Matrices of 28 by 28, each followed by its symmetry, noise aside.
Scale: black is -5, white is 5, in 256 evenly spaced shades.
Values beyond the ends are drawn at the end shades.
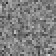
symmetric across the other diagonal.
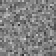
no symmetry.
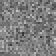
no symmetry.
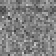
mirrored left to right.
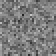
no symmetry.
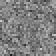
same after a half turn.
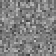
mirrored left to right.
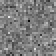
same after a half turn.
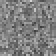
mirrored left to right.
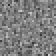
same after a half turn.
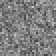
same after a half turn.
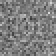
mirrored top to bottom.
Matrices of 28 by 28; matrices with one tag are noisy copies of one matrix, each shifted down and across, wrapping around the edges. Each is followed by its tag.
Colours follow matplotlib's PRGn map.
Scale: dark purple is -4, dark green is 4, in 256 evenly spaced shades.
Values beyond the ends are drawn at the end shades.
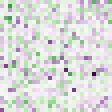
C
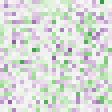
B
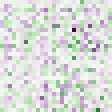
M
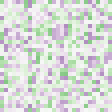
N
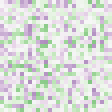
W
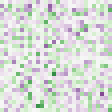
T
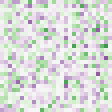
T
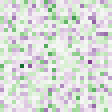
T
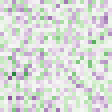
N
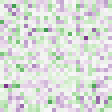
B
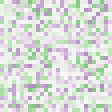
W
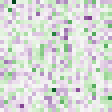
W
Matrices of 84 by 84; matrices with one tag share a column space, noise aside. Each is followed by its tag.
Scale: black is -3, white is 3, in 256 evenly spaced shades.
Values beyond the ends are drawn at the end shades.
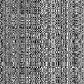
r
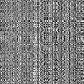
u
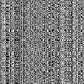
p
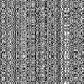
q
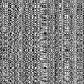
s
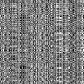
s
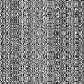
q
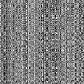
s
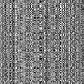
s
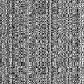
r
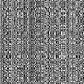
q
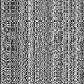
u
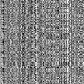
r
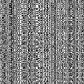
s
